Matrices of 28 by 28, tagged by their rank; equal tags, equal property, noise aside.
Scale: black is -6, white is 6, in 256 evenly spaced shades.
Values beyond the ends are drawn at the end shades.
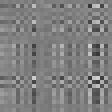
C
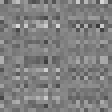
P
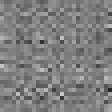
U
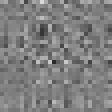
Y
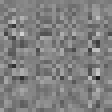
Y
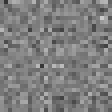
U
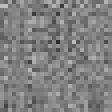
U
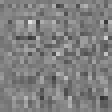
U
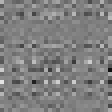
P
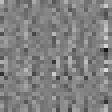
Y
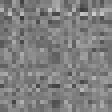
U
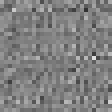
U
